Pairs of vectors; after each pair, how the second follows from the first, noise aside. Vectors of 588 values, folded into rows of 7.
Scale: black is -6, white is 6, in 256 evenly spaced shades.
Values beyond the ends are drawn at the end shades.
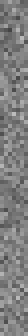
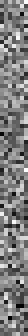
reversed, scaled up.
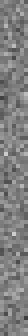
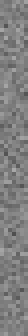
negated, shrunk.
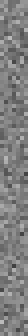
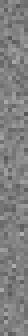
negated, shrunk.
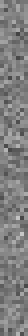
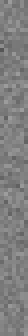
reversed, shrunk.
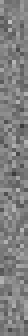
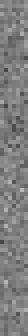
reversed, negated, partly zeroed.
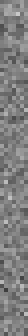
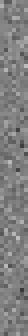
wrapped around, negated, partly zeroed.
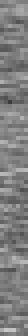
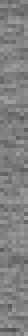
negated, shrunk.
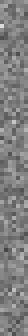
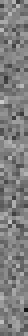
reversed, negated.
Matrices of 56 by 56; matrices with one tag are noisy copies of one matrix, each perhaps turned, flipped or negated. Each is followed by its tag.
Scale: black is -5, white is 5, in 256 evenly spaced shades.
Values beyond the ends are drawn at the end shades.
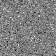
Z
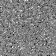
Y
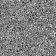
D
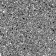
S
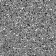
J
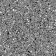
J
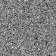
Y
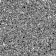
S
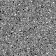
D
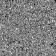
S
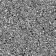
D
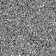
D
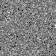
Y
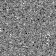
Y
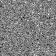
Z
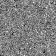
S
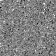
S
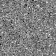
D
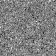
Z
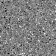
D
